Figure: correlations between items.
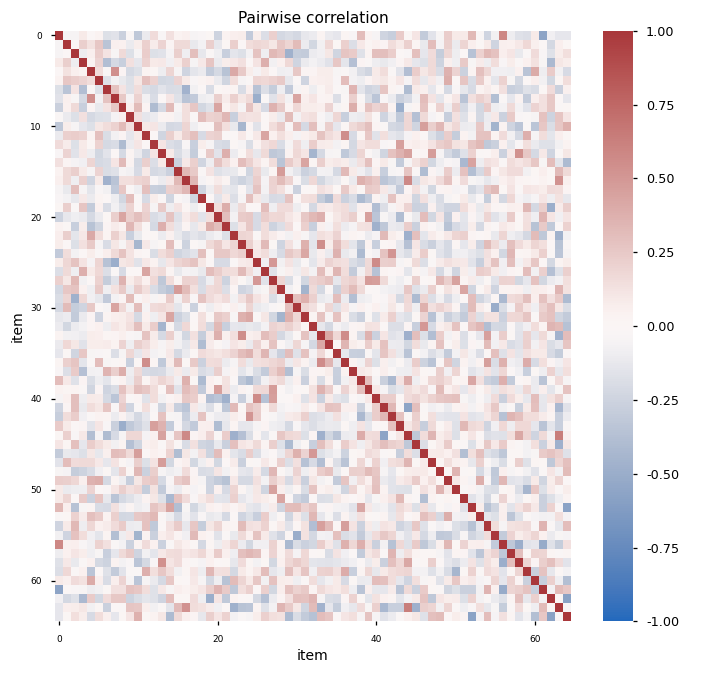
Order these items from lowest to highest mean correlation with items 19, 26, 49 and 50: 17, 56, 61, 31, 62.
62, 31, 17, 61, 56
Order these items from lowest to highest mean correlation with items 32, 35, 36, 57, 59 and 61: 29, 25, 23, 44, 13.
13, 44, 25, 23, 29
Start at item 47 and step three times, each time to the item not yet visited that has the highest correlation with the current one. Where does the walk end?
44
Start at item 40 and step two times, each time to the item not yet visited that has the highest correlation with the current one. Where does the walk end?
27
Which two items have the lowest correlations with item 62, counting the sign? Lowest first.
64, 19
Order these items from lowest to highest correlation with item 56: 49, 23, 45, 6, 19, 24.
24, 23, 19, 6, 45, 49
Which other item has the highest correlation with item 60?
4
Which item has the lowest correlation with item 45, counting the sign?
63
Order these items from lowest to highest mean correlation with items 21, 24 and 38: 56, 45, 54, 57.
45, 54, 57, 56
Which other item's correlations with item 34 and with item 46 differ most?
32
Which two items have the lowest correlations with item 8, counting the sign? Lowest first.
43, 12
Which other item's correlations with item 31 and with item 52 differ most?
38
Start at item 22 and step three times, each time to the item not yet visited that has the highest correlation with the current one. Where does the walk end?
30
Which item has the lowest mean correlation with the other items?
6
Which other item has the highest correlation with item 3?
26
